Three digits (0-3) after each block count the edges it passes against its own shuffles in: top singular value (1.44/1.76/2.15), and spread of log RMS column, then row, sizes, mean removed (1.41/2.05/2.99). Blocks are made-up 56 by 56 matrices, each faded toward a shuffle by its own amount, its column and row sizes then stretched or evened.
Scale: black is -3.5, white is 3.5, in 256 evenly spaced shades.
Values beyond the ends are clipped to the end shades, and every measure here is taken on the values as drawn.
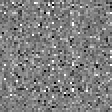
1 1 1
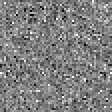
0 0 1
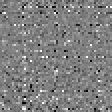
1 1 2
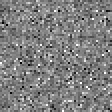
0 0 1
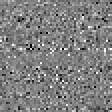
2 0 2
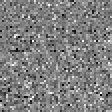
0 0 1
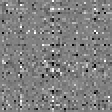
2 2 2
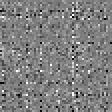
2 2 2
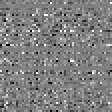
0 1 3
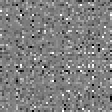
2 2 1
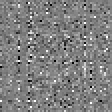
1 2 1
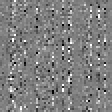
0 3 0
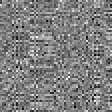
3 2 1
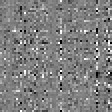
2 3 2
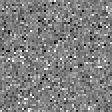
0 0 0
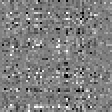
2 2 2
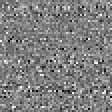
1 0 2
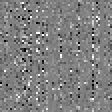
1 3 1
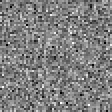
1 0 0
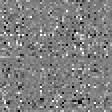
0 2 2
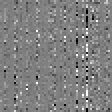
2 3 0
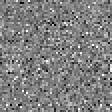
1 0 1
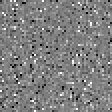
0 1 0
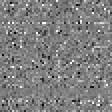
1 1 2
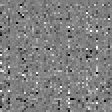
0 2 1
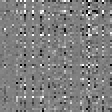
3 3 2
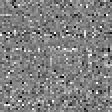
1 0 2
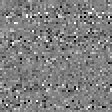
0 0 2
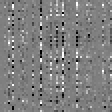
3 3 0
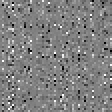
1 3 0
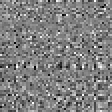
3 1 2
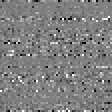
0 0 3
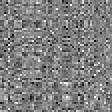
3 1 1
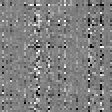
2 3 1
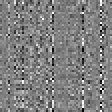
3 3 0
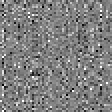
3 2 0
